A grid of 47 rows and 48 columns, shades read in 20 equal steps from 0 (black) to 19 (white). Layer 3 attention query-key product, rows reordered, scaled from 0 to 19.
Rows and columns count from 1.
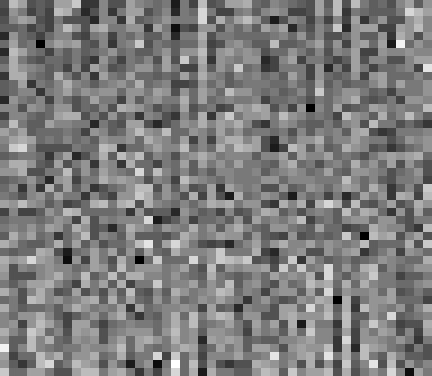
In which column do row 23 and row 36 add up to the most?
39
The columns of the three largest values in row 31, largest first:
17, 20, 48
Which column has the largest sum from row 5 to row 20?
23
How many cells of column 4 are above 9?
23
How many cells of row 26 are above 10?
23
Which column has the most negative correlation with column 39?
38
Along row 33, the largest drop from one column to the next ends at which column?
34
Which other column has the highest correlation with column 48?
19
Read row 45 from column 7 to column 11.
13 8 11 11 13
